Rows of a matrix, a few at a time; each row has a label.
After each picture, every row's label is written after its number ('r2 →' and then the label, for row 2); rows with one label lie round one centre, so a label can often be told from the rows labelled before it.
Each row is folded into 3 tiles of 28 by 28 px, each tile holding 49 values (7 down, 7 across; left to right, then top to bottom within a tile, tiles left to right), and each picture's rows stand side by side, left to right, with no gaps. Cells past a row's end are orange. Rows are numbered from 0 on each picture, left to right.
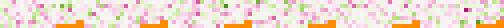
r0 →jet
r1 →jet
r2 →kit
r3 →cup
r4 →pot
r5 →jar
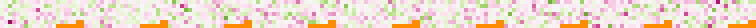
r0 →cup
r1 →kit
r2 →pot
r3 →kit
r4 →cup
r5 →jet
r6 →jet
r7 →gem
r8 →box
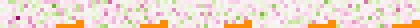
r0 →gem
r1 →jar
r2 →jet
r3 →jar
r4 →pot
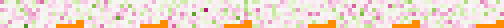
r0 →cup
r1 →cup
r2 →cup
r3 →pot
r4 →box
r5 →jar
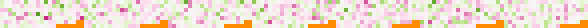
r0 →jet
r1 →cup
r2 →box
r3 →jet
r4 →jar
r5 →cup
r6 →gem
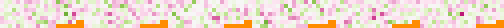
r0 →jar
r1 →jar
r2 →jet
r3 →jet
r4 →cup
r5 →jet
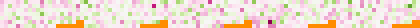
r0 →box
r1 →kit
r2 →gem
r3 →kit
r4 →cup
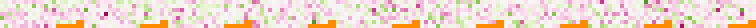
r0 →kit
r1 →kit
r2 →kit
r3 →box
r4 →cup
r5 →jar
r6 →jet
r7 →jar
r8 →pot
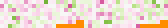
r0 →jar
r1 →kit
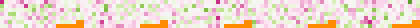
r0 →gem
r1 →kit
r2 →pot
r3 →pot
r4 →box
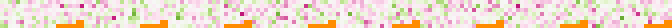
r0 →pot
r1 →gem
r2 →jar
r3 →box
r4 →gem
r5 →pot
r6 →box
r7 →cup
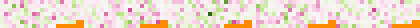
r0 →box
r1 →jar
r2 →jar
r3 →cup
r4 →cup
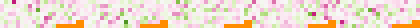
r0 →jet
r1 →jar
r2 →pot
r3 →gem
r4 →cup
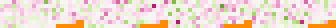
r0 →jar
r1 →jar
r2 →cup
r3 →cup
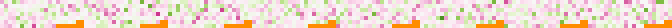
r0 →gem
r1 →jar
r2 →cup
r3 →kit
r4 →jet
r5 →box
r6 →gem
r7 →box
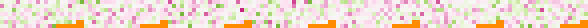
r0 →kit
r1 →cup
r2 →gem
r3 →jet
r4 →pot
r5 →kit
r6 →cup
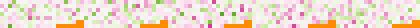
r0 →cup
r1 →box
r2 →gem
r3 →cup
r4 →pot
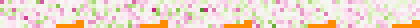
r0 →gem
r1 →cup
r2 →cup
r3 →jar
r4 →kit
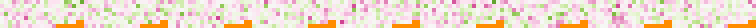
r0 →kit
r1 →gem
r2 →gem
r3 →jar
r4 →pot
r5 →box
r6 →gem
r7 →box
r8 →pot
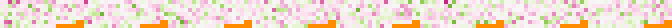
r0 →cup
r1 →gem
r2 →jet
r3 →jar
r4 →gem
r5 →kit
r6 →jar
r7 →jar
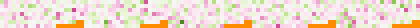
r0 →kit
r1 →jar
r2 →jet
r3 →kit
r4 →jet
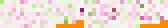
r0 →kit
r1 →jet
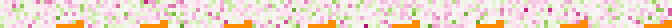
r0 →pot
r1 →jar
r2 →jet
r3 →pot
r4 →pot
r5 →kit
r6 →jar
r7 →kit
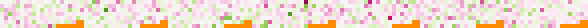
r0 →kit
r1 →pot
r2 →pot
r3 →jet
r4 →box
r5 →box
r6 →cup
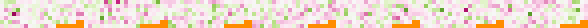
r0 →kit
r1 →box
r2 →gem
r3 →cup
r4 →jar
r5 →pot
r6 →box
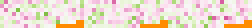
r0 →kit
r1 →jar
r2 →jet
